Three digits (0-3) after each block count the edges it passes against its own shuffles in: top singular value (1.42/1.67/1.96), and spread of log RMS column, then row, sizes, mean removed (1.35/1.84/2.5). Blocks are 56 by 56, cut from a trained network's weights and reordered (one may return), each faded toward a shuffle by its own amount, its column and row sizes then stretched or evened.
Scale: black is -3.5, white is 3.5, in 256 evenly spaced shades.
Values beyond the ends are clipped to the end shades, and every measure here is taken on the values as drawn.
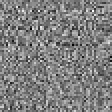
3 0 2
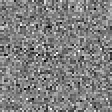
1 1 2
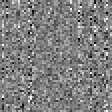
0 3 0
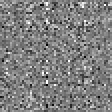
1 2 2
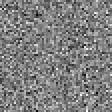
0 1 0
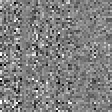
0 3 1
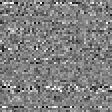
1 0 3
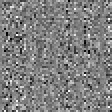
1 3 0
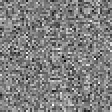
2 1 0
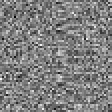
3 1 0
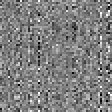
3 3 0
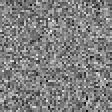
1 0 0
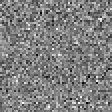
0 0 2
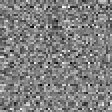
3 0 3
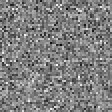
0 0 1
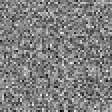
3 0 1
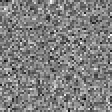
1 1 0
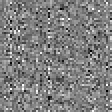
1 3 0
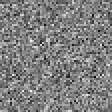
0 0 1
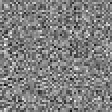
3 2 1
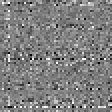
0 2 3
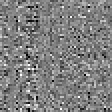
2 3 2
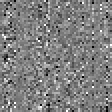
0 3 0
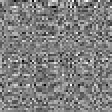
3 1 3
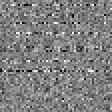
2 0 3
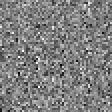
0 2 1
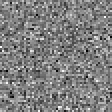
1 0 2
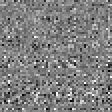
1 2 3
